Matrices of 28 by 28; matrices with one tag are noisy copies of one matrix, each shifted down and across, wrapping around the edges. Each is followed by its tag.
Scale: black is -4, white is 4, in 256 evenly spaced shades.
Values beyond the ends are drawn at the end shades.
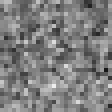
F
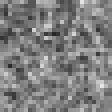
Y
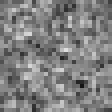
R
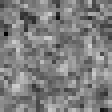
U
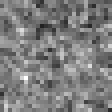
Y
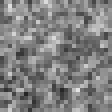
U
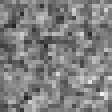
F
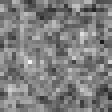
Y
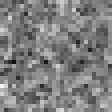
Y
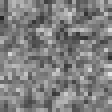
F
